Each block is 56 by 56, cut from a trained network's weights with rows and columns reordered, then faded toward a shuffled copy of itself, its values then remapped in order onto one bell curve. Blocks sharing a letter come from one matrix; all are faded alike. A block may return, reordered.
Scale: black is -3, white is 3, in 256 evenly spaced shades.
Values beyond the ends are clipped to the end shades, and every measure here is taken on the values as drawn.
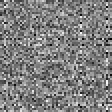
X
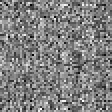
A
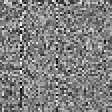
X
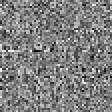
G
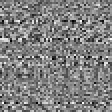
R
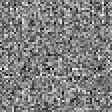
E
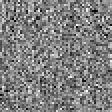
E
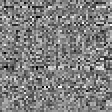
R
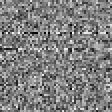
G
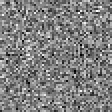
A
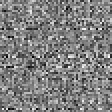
R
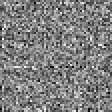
E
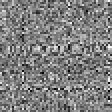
X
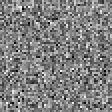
E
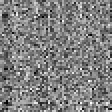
A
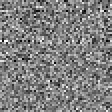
E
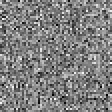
E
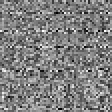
R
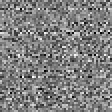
R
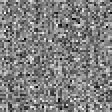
E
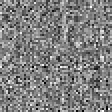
E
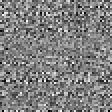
R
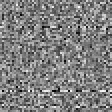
G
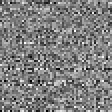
R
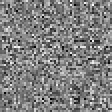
G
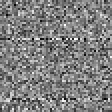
G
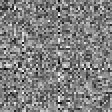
X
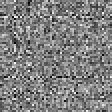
X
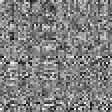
R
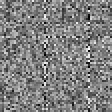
X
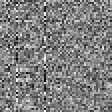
X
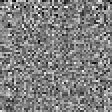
G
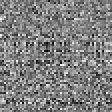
R
